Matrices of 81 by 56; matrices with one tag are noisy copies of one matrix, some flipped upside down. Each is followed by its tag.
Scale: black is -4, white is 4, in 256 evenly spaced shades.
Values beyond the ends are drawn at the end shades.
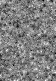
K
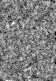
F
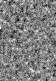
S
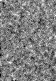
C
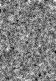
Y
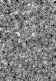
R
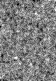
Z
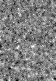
R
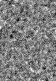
S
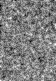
C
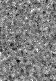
S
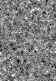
S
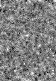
Y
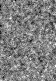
C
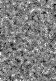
S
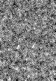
R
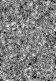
F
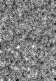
R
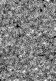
K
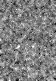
R
